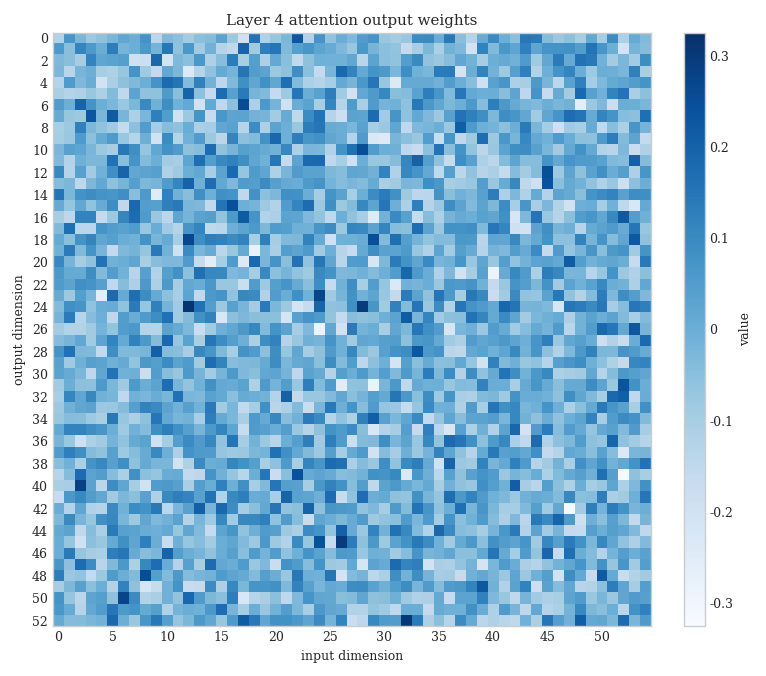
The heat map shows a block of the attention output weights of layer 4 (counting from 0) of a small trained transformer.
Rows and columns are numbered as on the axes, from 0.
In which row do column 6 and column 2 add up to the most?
40
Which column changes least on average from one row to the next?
0
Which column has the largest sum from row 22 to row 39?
14
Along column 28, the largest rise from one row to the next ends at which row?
24
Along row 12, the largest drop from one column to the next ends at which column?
46
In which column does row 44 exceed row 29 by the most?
31
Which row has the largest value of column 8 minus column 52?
48
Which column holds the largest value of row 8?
37
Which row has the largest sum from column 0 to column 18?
18
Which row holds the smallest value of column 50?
27
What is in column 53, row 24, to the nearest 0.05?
0.15
